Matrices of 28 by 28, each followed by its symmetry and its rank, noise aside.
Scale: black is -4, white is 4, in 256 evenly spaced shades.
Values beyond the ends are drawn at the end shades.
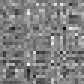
antisymmetric, rank four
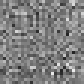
antisymmetric, rank six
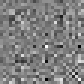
symmetric, rank five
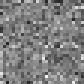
no symmetry, rank five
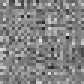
no symmetry, rank six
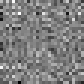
no symmetry, rank five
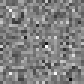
symmetric, rank six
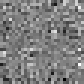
antisymmetric, rank six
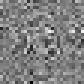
no symmetry, rank four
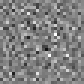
no symmetry, rank six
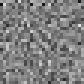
no symmetry, rank five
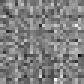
antisymmetric, rank four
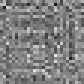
no symmetry, rank five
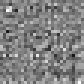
symmetric, rank six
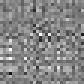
no symmetry, rank four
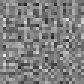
antisymmetric, rank four
